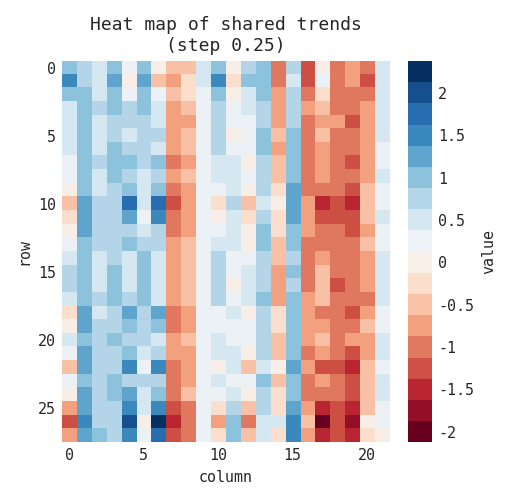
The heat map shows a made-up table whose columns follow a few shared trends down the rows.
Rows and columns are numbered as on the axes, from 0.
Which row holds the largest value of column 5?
1
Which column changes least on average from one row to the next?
9
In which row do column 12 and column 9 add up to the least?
26
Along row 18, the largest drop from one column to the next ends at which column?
7
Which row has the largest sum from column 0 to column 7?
10
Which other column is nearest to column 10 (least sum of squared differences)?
0
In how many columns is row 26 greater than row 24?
8
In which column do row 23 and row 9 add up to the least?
19
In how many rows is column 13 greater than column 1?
2
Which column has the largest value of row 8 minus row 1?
6
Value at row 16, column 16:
-1
